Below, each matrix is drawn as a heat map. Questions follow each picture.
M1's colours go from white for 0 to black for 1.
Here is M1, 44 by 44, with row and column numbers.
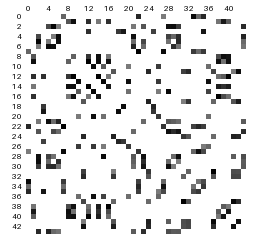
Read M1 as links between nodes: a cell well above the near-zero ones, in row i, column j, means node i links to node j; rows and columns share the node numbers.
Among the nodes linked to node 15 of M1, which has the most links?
node 28
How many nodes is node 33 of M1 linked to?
6
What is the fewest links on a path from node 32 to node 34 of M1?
6
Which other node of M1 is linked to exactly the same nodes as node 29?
node 5
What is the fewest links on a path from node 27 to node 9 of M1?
4
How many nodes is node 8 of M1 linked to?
8
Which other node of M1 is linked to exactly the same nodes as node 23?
node 4
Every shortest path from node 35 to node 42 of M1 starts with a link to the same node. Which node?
node 26
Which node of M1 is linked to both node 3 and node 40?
node 12
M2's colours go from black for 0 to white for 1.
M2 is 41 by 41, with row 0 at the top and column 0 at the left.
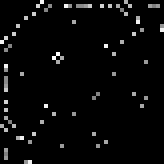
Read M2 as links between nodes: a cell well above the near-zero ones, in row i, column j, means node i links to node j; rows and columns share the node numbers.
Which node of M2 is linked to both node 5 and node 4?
node 34
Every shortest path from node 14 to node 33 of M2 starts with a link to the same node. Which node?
node 15
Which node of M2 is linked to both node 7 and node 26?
node 35
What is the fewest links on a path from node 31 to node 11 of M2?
5
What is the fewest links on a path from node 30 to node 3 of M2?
4
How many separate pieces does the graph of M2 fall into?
2
